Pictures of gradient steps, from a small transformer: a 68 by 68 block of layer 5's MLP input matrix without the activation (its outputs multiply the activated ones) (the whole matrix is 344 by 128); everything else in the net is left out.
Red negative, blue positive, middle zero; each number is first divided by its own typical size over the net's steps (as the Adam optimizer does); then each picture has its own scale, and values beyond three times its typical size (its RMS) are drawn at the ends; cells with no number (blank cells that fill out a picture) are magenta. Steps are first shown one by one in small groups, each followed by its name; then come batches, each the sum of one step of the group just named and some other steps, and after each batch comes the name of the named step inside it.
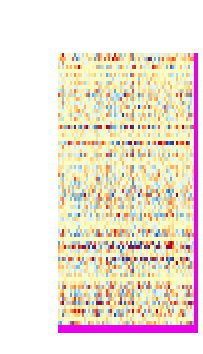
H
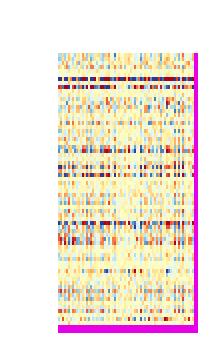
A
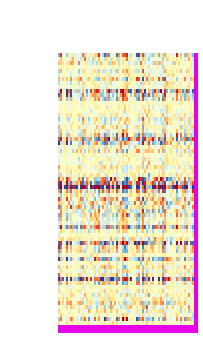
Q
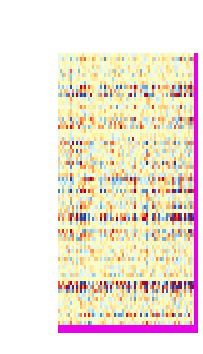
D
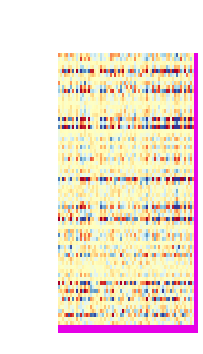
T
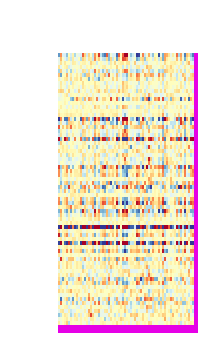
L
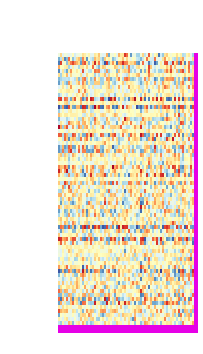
L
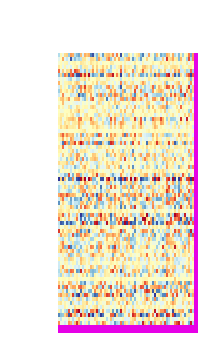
D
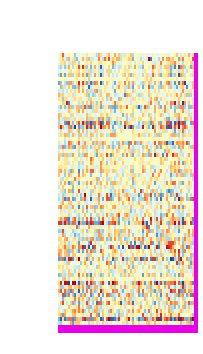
H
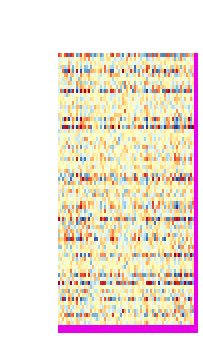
T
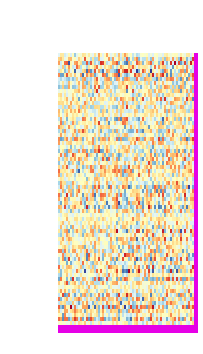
H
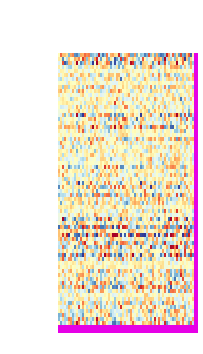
L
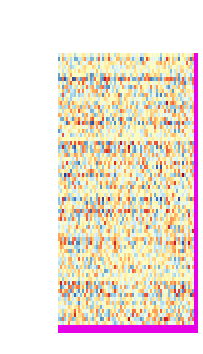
A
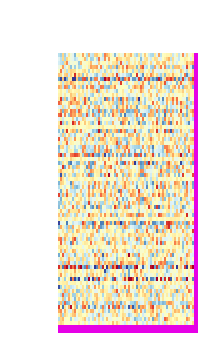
A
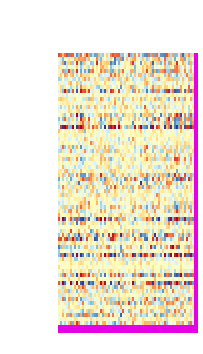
T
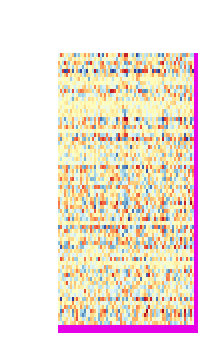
L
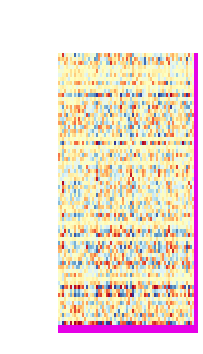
H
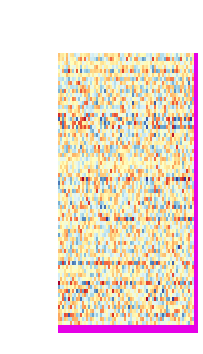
T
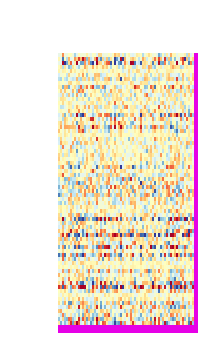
D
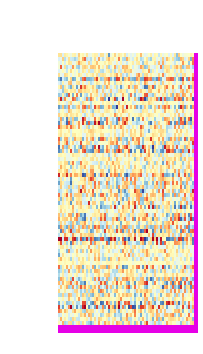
D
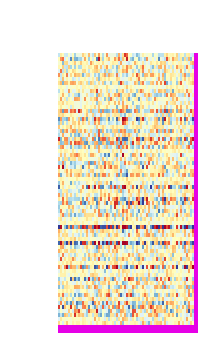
L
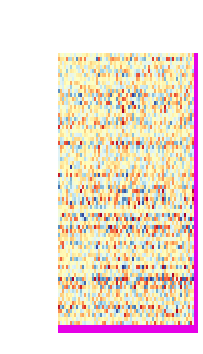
D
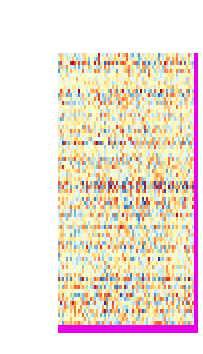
Q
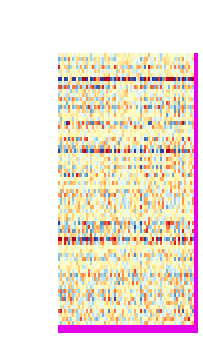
A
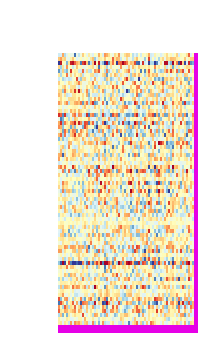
H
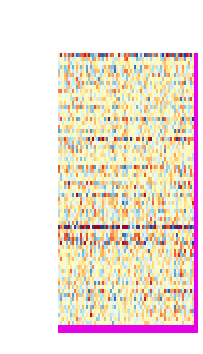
L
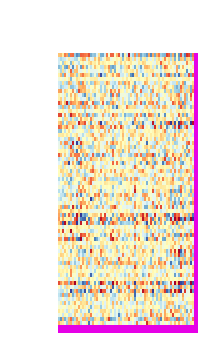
D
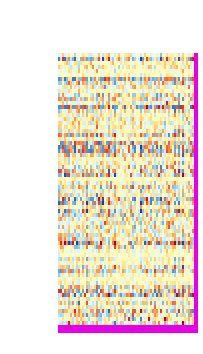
A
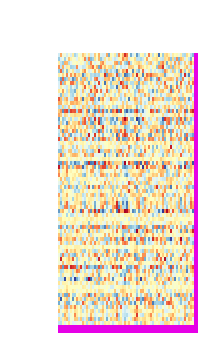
L
